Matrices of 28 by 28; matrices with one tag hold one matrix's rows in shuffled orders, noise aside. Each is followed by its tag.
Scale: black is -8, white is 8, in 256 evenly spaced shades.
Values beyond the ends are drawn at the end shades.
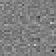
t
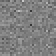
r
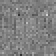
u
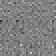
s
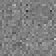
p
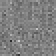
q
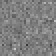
p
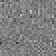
s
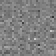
t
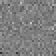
s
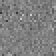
s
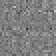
p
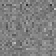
p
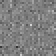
s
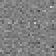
t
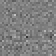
p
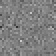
s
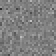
s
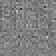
u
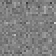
p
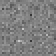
r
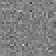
r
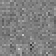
r
